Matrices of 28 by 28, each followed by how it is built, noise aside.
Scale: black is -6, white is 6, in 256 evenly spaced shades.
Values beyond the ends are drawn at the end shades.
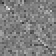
diagonal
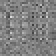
low rank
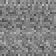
repeating columns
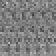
repeating columns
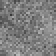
smooth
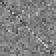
diagonal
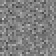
repeating rows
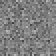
repeating columns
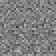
repeating columns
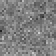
smooth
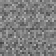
repeating columns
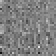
low rank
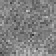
smooth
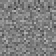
repeating columns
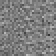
repeating rows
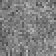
smooth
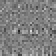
low rank
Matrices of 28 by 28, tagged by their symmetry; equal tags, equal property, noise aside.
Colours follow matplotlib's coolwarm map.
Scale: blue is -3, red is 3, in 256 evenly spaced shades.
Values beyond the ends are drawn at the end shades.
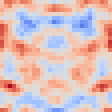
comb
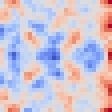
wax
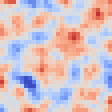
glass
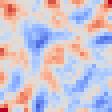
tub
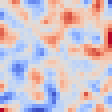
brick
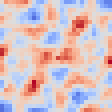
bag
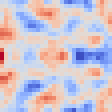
wax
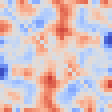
bag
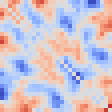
tub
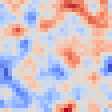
brick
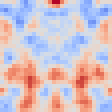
comb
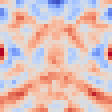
comb
